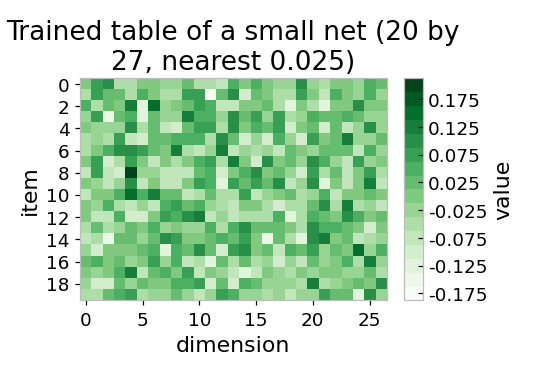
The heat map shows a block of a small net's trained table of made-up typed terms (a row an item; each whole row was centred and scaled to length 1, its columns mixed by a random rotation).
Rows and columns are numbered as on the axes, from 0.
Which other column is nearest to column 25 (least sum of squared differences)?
22
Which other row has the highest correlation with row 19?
6
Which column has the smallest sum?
18
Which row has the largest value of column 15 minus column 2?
3
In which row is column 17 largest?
9
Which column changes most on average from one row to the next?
4
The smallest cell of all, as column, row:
11, 1
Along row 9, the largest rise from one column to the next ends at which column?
13
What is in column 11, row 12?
-0.075
